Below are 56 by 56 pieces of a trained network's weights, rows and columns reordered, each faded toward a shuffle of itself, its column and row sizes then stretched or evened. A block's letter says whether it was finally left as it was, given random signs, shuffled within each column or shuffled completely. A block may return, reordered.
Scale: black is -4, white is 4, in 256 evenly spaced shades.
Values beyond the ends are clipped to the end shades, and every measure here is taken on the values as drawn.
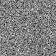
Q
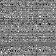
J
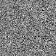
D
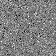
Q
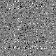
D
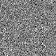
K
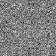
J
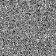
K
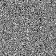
K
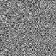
J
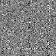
J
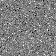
Q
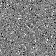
Q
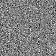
K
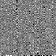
J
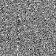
D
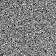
Q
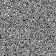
Q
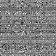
J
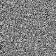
K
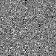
D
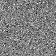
Q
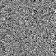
J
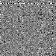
D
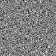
J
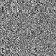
J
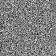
K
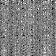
J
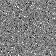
Q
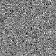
J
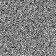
Q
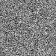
K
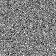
Q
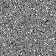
Q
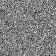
Q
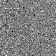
Q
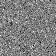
Q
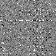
D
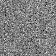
K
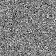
Q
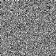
D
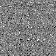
D
